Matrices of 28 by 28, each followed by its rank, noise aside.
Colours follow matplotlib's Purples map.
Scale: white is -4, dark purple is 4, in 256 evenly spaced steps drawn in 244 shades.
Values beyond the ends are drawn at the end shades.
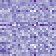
four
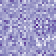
four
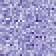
six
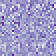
six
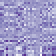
three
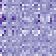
three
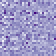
six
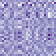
three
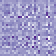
three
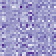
four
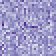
eight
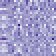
three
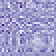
three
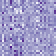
four
